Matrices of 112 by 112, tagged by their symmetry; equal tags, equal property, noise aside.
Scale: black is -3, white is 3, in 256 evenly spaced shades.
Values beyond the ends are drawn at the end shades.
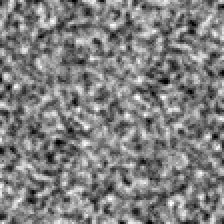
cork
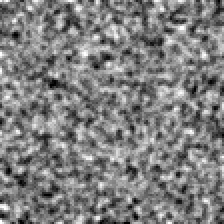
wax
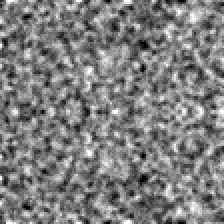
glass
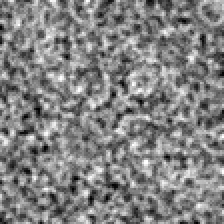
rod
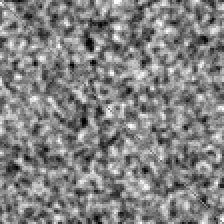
wax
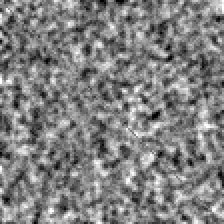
wax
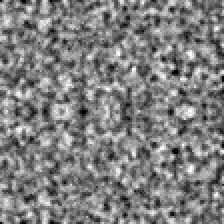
glass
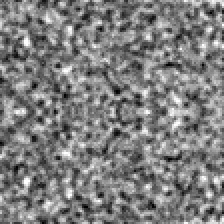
glass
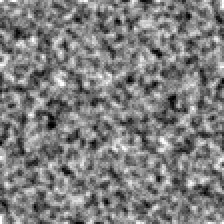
cork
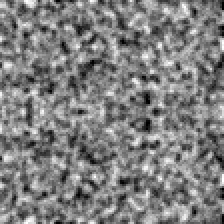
glass
